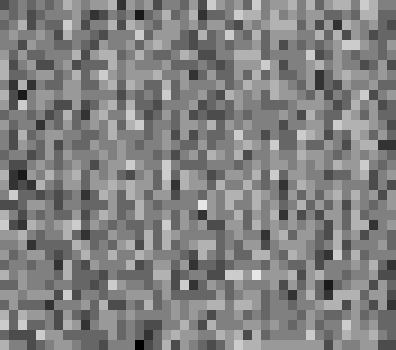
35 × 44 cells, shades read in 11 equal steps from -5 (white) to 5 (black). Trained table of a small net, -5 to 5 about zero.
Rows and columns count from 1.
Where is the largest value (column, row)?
16, 35
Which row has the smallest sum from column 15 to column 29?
31
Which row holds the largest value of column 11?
2
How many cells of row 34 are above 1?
5
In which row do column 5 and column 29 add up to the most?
13
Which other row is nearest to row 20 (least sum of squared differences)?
22
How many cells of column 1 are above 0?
9
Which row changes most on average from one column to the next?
18
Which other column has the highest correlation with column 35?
39
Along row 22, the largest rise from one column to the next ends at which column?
32
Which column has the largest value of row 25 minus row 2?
27
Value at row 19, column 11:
-1
